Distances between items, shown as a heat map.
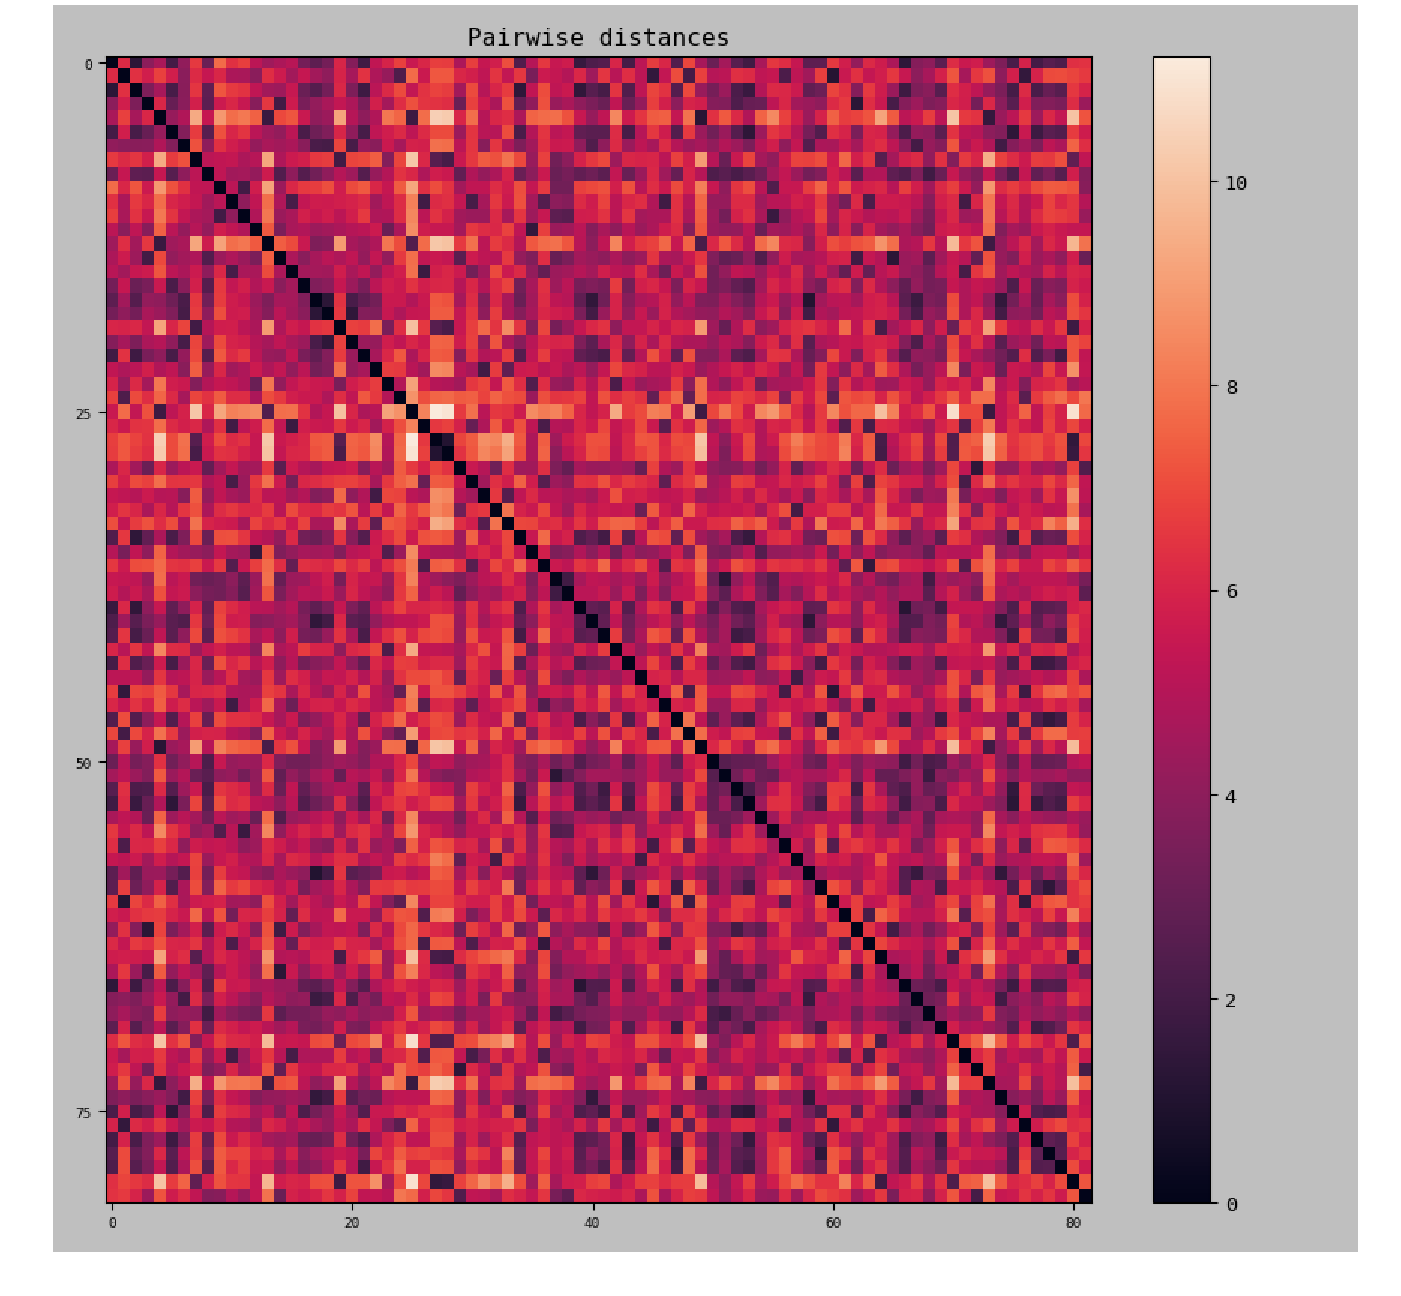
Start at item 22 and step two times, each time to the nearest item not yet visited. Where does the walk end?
33
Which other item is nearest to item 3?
62
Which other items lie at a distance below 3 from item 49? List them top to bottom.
4, 13, 25, 73
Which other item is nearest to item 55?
11
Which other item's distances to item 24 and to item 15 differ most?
26
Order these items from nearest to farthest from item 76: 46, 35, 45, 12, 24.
45, 24, 35, 12, 46
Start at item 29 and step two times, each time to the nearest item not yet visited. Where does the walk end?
81
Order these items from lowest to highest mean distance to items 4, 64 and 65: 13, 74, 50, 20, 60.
50, 74, 20, 13, 60
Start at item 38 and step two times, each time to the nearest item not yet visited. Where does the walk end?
51
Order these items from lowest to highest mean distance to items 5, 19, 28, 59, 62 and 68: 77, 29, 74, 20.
77, 29, 74, 20
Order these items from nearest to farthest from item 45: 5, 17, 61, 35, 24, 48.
48, 24, 35, 17, 61, 5
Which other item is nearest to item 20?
18
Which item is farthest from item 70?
25
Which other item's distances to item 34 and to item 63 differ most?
36
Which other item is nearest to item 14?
65
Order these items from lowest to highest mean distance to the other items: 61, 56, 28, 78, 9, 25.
78, 56, 61, 9, 28, 25
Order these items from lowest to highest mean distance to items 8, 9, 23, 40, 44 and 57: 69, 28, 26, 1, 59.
69, 1, 59, 26, 28
